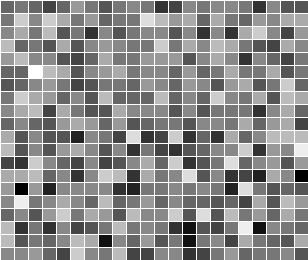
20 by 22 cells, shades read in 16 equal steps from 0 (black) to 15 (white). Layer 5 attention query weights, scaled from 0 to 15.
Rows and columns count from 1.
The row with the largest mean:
2
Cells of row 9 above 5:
16
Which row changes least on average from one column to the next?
1
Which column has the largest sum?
3
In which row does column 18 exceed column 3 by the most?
18
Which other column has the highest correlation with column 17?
10
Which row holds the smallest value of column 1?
13
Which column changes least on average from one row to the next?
20
